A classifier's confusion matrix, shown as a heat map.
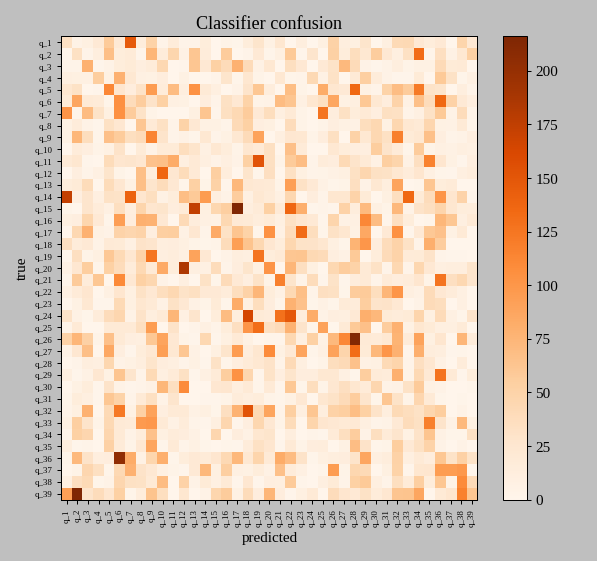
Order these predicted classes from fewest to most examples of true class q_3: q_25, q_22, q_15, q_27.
q_25, q_22, q_15, q_27
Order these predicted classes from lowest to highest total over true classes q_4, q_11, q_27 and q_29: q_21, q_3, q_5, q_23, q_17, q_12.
q_21, q_3, q_12, q_5, q_23, q_17
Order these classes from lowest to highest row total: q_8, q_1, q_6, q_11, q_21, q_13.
q_8, q_1, q_13, q_21, q_11, q_6
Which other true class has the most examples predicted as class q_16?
q_24
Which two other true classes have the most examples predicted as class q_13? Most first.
q_15, q_5
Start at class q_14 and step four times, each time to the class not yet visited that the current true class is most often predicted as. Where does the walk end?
q_19
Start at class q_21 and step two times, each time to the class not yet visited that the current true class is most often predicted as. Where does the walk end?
q_6
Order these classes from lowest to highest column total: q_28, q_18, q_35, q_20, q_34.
q_20, q_35, q_18, q_34, q_28
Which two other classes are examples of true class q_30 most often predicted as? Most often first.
q_12, q_10
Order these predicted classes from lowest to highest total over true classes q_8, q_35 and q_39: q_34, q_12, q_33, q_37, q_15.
q_37, q_15, q_12, q_33, q_34
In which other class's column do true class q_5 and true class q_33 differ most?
q_28
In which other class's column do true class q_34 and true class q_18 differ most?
q_29
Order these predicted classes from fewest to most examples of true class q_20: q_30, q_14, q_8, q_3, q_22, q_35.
q_14, q_35, q_30, q_8, q_3, q_22
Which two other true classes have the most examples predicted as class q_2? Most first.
q_39, q_6
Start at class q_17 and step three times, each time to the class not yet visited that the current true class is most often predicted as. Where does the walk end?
q_32
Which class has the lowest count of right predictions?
q_10
